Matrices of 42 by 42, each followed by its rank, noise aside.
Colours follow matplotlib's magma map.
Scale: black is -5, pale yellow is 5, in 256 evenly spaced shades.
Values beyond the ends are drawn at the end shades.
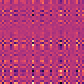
one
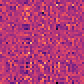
six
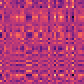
two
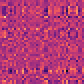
three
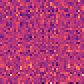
six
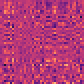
three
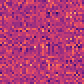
six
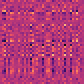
two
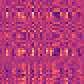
two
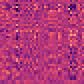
four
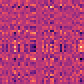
two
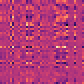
two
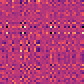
two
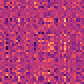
four
